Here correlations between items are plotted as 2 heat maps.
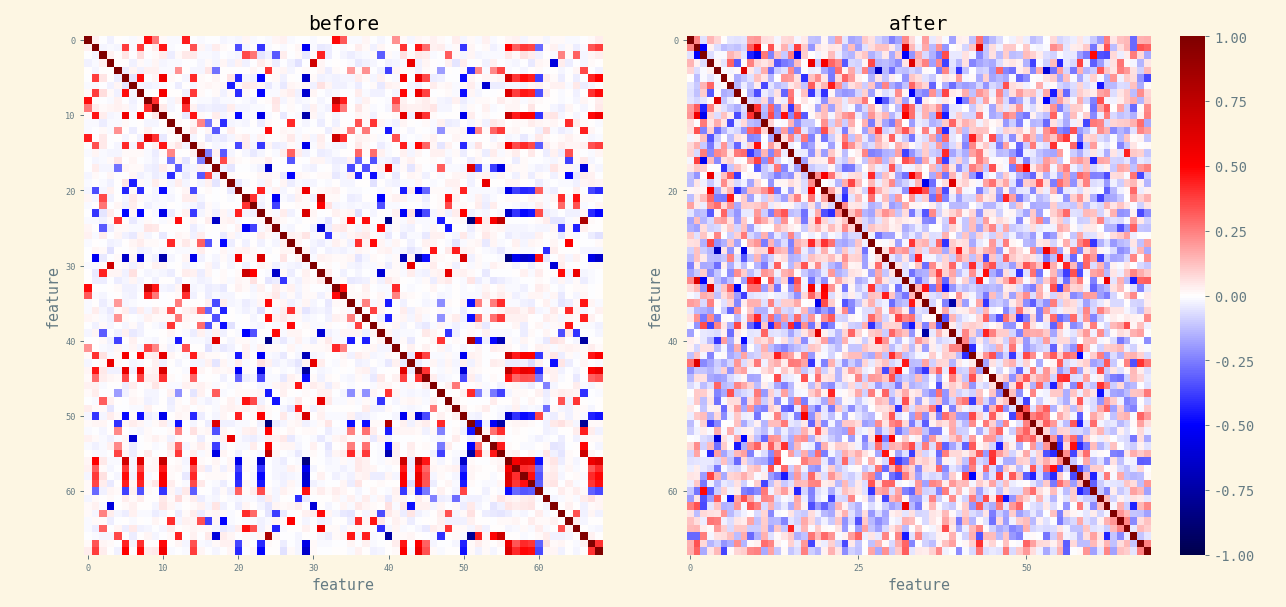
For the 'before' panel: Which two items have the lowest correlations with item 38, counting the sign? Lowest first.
18, 16
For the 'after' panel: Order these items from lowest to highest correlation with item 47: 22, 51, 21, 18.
22, 18, 51, 21
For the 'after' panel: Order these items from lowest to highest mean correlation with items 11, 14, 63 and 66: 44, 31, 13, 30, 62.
62, 30, 13, 44, 31
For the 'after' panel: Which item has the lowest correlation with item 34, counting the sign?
8
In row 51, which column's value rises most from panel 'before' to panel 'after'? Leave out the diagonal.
24
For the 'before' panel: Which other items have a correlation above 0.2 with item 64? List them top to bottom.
11, 15, 27, 36, 38
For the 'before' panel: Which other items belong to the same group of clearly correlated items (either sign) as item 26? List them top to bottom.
32
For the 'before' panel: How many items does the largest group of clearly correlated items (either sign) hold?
19
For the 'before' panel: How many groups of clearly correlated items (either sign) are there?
9
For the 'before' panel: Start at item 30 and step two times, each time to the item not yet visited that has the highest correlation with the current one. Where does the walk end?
43
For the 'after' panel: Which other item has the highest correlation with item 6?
21
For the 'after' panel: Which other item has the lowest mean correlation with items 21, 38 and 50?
10
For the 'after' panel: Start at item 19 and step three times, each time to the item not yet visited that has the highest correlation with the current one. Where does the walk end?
31
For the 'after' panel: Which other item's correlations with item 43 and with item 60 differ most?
1
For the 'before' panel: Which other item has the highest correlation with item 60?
29
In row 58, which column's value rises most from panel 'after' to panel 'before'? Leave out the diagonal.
42
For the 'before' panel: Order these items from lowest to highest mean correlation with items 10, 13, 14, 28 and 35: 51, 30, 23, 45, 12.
23, 51, 30, 12, 45
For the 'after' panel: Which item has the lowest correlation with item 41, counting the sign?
42
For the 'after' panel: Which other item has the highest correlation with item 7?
38
